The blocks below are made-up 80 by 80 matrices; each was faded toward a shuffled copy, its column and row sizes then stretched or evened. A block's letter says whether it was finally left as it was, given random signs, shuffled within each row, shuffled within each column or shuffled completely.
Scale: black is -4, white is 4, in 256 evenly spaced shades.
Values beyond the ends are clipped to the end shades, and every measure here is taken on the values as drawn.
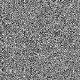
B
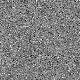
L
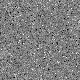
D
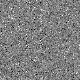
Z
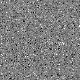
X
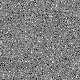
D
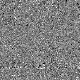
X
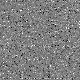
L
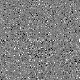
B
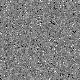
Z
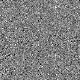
X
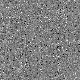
Z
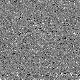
L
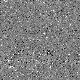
L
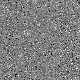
Z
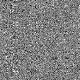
B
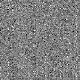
B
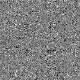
X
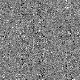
B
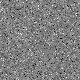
D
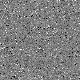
L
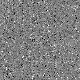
Z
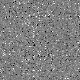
X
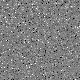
D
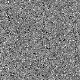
X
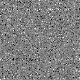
X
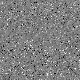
L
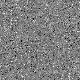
Z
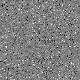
Z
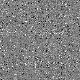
X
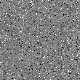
Z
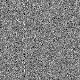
Z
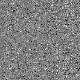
B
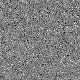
D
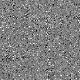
B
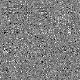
B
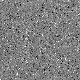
D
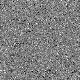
L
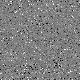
L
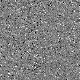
Z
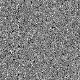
Z
